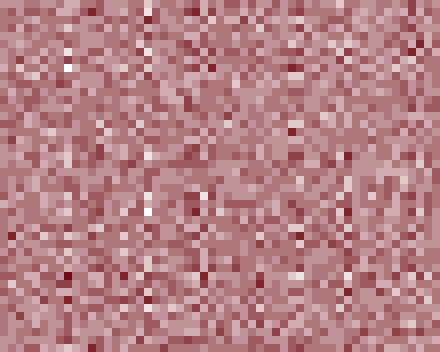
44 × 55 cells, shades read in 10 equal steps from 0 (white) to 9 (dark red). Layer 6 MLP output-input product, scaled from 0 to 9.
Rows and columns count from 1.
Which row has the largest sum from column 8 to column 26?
21
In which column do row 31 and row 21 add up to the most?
42
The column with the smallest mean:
19
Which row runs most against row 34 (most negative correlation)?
35
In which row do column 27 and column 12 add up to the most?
2
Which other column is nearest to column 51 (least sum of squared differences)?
15
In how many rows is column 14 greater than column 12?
16
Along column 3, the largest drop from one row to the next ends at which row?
9
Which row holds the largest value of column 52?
7
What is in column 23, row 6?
6
